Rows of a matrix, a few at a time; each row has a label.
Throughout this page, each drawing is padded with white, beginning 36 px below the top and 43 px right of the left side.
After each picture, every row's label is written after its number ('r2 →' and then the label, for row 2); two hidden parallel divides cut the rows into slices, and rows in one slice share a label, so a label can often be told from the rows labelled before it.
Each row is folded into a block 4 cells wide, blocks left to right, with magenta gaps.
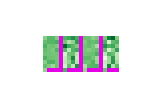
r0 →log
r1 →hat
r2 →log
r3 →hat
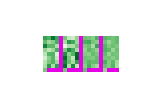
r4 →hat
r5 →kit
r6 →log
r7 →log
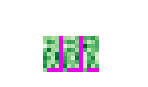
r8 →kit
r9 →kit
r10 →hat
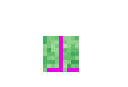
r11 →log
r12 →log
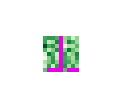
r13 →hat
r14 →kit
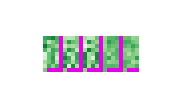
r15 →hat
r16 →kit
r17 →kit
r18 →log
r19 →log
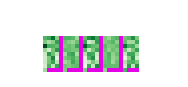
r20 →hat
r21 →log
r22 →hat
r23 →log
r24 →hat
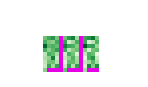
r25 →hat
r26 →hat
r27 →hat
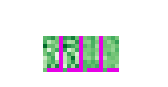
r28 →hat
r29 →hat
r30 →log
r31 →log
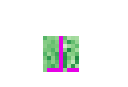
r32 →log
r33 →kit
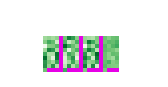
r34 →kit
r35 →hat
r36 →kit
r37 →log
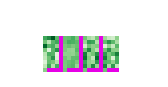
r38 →hat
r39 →log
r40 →kit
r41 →kit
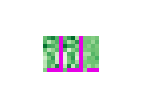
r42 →hat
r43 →hat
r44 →log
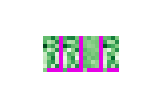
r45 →hat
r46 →hat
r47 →log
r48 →hat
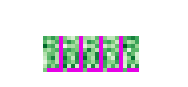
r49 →hat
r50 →kit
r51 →kit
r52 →kit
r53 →hat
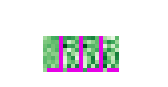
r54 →log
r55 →hat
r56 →hat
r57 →kit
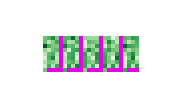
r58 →hat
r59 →hat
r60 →kit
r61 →kit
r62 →hat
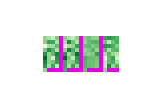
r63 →kit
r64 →kit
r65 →log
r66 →hat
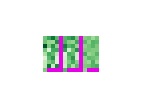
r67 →hat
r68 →hat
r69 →log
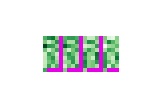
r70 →hat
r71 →hat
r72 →kit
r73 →kit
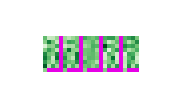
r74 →kit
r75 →kit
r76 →log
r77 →hat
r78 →hat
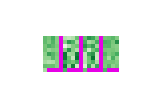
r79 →log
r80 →kit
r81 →hat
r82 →log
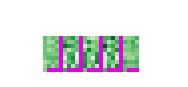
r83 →log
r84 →hat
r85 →kit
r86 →hat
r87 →log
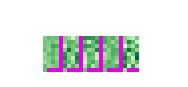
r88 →log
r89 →kit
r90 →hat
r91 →log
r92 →kit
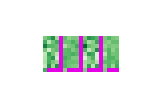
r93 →hat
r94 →log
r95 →hat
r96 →log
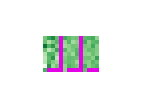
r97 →hat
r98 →log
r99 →log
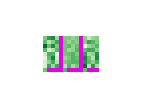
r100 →hat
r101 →log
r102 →kit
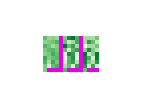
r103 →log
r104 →hat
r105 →kit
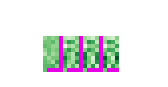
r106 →log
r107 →kit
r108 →kit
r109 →kit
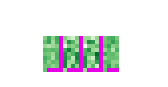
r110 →log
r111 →kit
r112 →kit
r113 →log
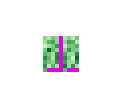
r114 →kit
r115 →kit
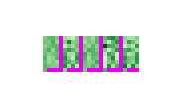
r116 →log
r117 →kit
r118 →log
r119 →hat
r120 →kit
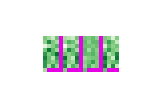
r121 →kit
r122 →kit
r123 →log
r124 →kit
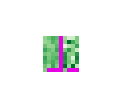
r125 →log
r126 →kit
